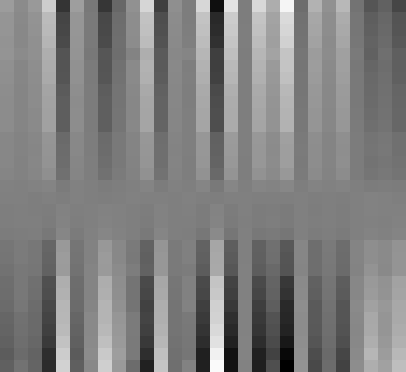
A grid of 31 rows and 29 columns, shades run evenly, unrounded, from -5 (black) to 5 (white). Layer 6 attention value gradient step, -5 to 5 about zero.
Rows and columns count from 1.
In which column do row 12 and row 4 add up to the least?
16
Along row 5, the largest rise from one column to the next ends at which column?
17
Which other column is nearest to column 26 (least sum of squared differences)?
7
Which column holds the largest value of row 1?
21
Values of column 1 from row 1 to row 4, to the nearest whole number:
1 1 1 1
